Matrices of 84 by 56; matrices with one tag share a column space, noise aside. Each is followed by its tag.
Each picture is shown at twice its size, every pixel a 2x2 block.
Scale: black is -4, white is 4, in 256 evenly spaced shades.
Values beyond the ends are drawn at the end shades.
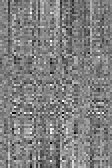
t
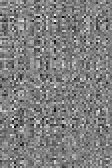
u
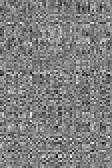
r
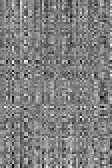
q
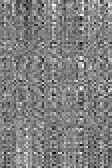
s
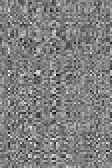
r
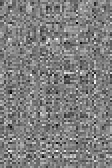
r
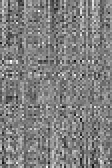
q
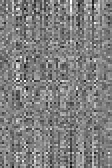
s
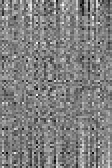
s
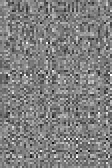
r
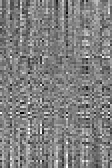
t
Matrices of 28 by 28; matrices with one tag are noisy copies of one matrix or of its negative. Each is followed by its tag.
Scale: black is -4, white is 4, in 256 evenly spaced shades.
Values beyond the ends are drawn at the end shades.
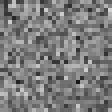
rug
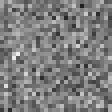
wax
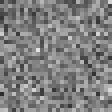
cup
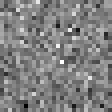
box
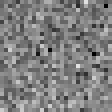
box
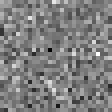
cup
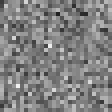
wax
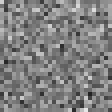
box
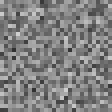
cup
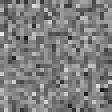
rug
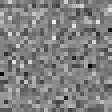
cup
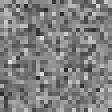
rug
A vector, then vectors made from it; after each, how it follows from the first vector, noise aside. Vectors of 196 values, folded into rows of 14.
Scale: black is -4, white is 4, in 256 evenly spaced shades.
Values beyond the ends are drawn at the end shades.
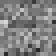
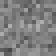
wrapped around, negated, shrunk.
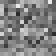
reversed, negated.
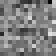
reversed.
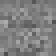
shrunk.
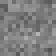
wrapped around, negated, shrunk.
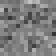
reversed, negated, partly zeroed.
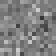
wrapped around, partly zeroed.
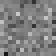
partly zeroed.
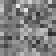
reversed, negated.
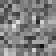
wrapped around, negated.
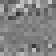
reversed, negated, partly zeroed.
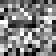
scaled up.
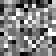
reversed, scaled up.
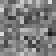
reversed, negated.
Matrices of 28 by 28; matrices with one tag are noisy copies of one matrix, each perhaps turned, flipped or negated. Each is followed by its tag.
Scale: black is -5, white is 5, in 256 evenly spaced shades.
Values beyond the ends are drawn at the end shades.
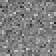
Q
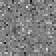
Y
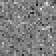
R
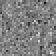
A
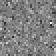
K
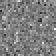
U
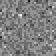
U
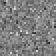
A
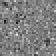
A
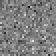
Q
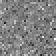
K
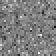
U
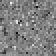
A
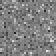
Q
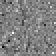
R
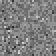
R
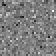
A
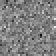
U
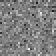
Q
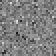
A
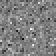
A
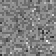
R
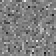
Y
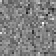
R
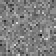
U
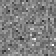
A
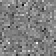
K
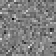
K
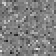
A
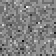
Q
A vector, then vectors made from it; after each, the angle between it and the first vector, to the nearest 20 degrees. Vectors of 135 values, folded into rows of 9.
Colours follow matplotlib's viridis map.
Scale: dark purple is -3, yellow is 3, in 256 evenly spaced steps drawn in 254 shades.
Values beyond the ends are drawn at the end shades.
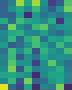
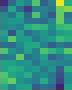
80 degrees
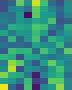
40 degrees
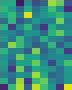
160 degrees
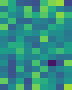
140 degrees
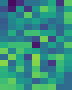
100 degrees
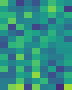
140 degrees
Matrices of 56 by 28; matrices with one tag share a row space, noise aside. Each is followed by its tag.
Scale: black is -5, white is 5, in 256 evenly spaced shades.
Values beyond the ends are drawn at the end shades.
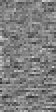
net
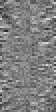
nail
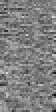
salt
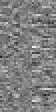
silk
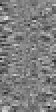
nail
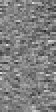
silk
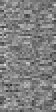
salt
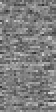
net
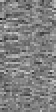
salt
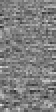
net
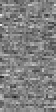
net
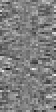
nail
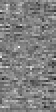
net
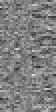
silk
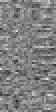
silk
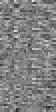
silk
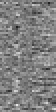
silk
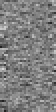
salt
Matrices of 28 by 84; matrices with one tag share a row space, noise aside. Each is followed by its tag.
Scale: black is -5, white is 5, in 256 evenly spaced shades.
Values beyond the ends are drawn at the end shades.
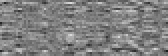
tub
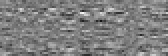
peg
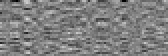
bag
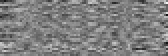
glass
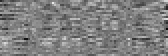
glass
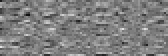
bag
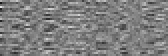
bag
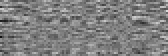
glass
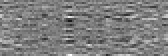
tub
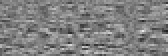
peg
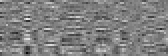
bag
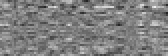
peg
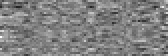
glass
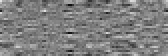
tub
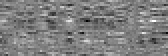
peg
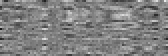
tub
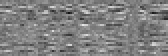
peg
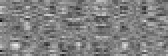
bag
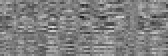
peg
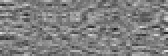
glass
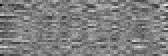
glass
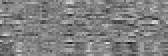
tub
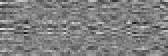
glass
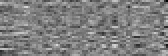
glass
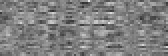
peg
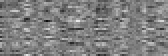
bag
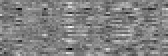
tub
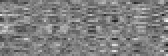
glass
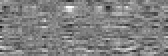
tub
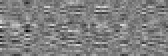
bag
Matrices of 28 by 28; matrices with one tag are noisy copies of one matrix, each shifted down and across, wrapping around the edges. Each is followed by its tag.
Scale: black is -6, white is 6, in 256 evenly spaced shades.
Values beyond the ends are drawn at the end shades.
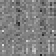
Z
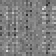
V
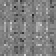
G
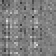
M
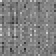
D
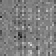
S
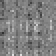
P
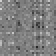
S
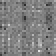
Z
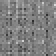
D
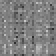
G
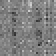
Z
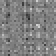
S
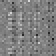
V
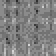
P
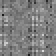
M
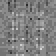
M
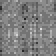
Z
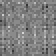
D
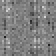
M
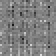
D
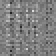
V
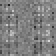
M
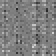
V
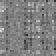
M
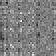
S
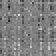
D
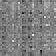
G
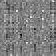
D
